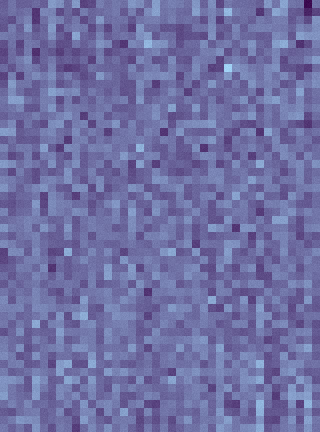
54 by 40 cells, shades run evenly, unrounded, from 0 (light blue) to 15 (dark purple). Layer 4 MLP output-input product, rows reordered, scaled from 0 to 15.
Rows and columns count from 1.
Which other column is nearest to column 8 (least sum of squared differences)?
15
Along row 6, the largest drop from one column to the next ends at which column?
17
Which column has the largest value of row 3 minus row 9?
29
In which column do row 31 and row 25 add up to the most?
10
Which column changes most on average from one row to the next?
33
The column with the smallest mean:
36
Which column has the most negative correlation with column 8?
35
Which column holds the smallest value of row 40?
11
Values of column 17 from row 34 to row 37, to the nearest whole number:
4 5 9 5
